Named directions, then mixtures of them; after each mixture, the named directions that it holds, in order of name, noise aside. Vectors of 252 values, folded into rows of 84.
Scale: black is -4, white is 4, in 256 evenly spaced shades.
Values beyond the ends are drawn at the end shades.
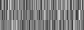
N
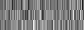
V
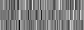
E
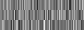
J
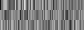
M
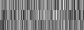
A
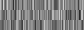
A, J.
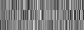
A, V.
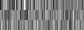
M, V.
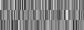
J, M, N.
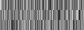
M, N.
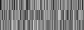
M, N, V.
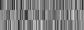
A, M, V.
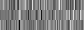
E.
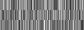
A, E, J.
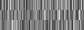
N.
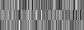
E.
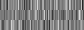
J, N.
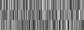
E, N, V.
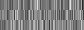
J, V.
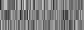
M.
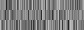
E, J, V.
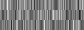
A, J.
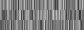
A, J.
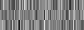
E, J, M.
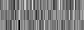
E, J, M.
